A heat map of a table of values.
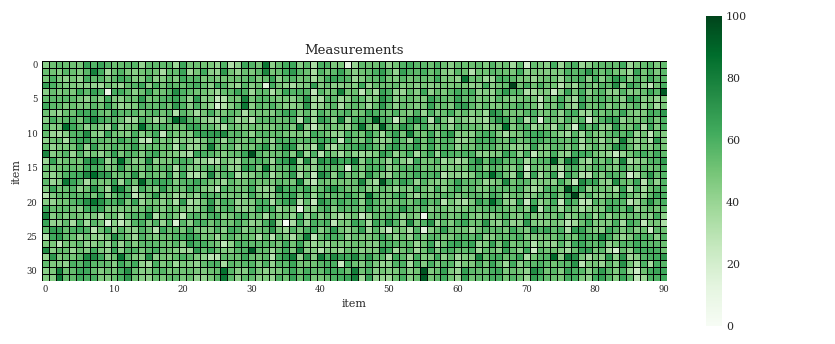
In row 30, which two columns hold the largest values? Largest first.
55, 26
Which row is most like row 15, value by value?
0
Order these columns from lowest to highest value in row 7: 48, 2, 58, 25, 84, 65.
2, 25, 58, 48, 84, 65
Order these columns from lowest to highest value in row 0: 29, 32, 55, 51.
51, 55, 29, 32
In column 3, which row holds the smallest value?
11
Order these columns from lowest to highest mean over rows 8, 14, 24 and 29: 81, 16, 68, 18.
16, 81, 18, 68
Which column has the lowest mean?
39
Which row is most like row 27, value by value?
13
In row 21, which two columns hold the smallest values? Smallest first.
37, 72
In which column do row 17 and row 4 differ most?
46
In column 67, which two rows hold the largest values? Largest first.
9, 17
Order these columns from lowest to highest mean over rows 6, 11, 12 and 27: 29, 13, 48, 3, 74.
3, 48, 74, 13, 29
